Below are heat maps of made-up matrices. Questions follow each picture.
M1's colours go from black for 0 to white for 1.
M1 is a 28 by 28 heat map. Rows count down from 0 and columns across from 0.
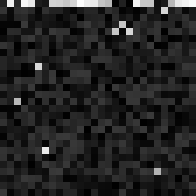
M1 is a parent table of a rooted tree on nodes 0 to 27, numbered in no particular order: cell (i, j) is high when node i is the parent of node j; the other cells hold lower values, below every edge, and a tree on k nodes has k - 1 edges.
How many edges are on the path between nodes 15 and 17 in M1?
3
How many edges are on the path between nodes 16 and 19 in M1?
3
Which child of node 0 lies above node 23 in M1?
1
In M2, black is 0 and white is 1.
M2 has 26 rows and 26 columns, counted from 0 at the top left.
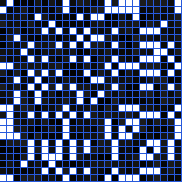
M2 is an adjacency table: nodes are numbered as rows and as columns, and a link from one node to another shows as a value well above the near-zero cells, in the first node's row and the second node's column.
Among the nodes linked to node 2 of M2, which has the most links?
node 19
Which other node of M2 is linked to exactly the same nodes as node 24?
node 4
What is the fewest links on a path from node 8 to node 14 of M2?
5
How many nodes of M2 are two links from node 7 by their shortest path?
8
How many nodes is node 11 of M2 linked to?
4
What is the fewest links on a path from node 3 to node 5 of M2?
7
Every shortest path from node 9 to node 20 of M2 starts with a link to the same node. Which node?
node 1
